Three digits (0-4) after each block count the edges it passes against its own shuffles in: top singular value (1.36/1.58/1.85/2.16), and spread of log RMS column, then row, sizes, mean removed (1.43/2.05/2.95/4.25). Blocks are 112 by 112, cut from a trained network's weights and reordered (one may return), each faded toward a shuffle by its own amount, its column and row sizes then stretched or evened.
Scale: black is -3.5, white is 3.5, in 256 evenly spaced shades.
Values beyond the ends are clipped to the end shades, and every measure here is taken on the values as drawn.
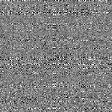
4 1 3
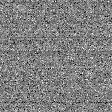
1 0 0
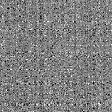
2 0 2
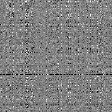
3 3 2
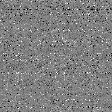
0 1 2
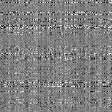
4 1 4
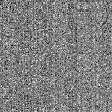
2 0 0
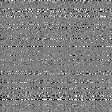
2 0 4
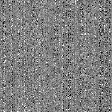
2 3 0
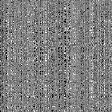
4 3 2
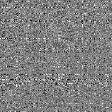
3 2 3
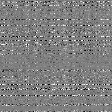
3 1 4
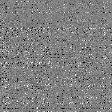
0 2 3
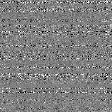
2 2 4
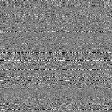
4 0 4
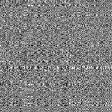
4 1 3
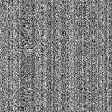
4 1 0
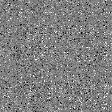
0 1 2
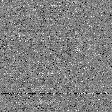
2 0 1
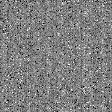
1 1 1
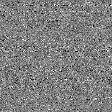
0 0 3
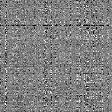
3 3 1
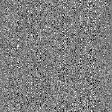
0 3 0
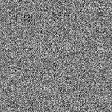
3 1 0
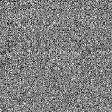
2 1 2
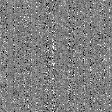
0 3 0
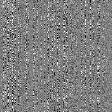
3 4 0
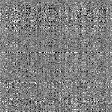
3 1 3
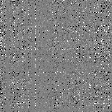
0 3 2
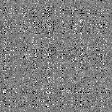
0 3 3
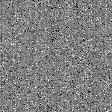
0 1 0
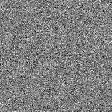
2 0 0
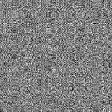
4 1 1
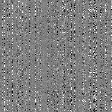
1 4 1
